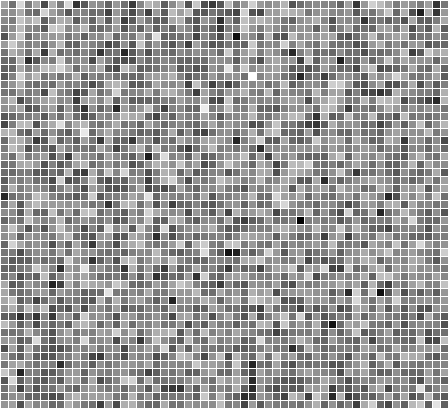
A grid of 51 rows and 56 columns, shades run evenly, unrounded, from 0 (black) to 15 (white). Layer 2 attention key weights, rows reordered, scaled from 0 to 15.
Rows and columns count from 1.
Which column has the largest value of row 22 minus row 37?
48
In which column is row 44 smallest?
37
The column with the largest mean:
2
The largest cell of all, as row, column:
10, 32
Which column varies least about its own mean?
34
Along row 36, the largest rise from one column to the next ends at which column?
9
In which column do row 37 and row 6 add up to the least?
44
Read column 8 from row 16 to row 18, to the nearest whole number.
13 7 6
